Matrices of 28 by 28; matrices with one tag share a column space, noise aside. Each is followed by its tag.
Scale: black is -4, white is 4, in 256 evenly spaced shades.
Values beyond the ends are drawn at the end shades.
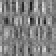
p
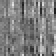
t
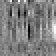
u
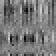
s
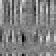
s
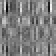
p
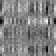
p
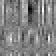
s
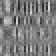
p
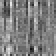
t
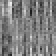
t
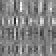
p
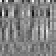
u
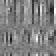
s
